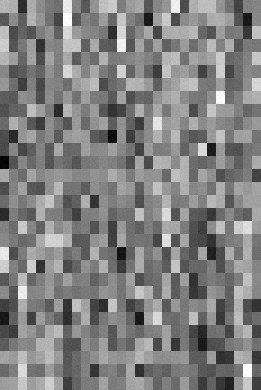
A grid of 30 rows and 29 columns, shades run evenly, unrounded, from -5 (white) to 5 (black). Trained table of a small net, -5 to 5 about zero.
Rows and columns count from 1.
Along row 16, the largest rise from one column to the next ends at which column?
11
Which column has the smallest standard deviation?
10
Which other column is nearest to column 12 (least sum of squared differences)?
2
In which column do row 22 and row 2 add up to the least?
8
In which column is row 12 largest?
24
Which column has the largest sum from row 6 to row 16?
1
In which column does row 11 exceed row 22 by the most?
13
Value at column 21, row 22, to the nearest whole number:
-1
